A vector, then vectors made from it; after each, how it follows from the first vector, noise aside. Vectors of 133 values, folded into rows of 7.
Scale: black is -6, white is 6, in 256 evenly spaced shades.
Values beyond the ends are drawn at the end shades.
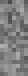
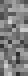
reversed, scaled up.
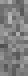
negated.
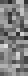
scaled up.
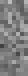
negated.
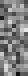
reversed, scaled up.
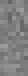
shrunk.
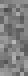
wrapped around, negated.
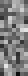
reversed, scaled up.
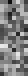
scaled up.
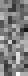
reversed, negated, scaled up.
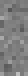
reversed, negated, partly zeroed.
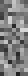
reversed, scaled up.
